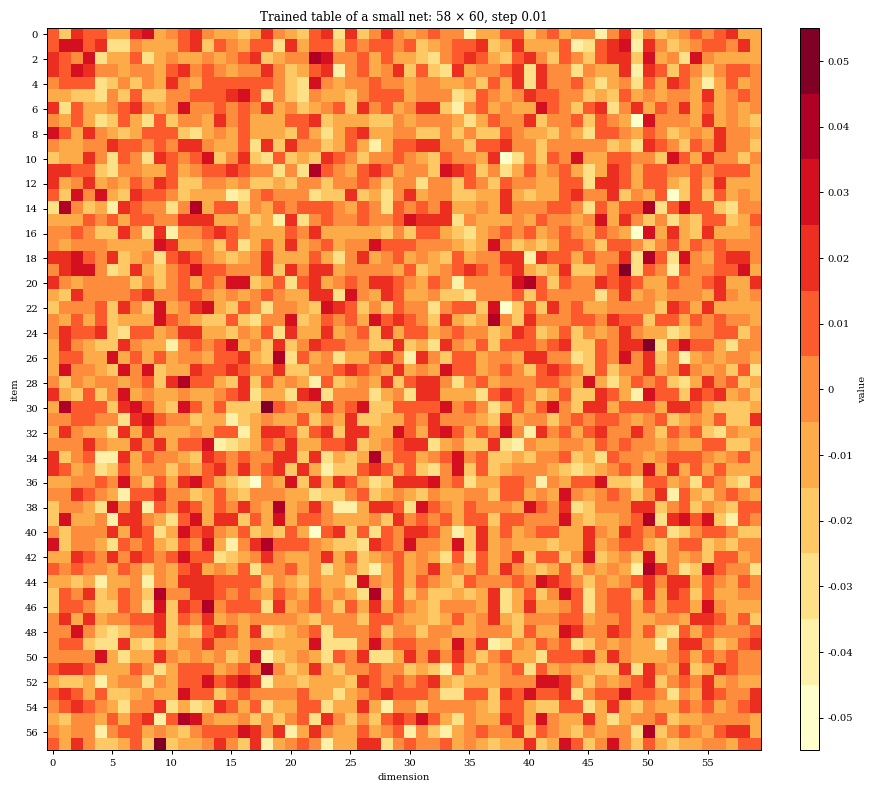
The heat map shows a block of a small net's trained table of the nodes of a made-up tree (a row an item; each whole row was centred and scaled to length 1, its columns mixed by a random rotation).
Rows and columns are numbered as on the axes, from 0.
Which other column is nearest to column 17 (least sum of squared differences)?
58
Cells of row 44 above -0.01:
37
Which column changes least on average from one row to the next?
43
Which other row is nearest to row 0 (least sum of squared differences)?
21
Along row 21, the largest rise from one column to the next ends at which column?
25
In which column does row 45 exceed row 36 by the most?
27
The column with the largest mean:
50
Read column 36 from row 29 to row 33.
-0.03 0 -0.01 0.01 -0.02
